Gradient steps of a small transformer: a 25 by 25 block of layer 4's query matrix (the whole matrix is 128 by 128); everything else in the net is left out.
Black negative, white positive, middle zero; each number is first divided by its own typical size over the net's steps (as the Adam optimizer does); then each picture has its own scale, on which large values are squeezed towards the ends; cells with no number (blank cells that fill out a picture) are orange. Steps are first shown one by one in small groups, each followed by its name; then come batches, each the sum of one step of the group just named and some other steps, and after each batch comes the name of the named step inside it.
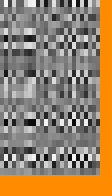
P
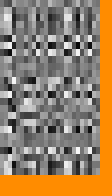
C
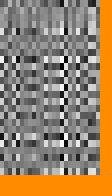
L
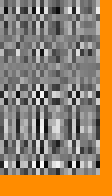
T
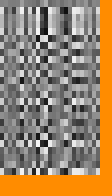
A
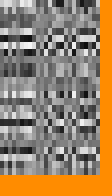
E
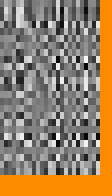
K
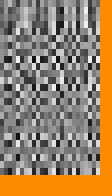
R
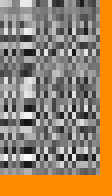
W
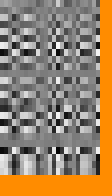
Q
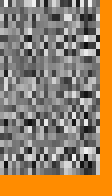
P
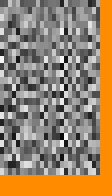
L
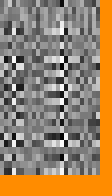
L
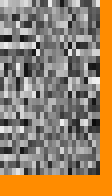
E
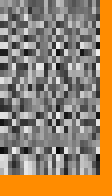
Q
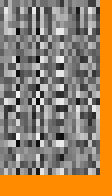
L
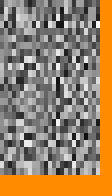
K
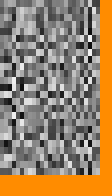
C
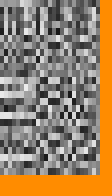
W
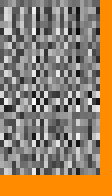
C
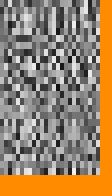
R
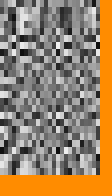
Q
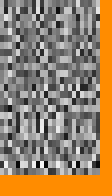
T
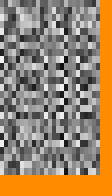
L
